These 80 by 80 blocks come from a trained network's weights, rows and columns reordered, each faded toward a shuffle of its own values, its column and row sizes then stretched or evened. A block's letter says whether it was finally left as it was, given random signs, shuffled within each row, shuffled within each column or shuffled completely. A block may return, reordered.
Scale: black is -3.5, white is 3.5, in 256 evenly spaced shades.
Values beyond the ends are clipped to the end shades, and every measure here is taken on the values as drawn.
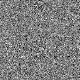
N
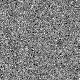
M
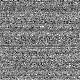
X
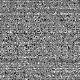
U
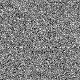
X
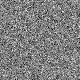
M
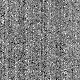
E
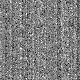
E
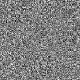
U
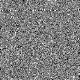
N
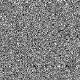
U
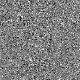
N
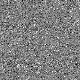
X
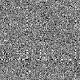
U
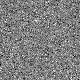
M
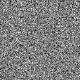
N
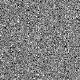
E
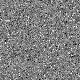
M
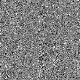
N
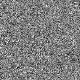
N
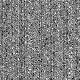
E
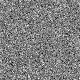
M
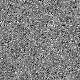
X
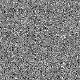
N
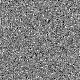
M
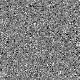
N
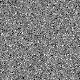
X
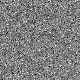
M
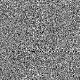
N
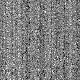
E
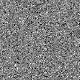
N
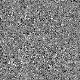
N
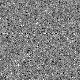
X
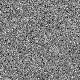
M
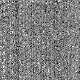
U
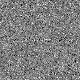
X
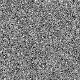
E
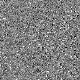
N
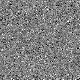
X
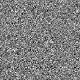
U
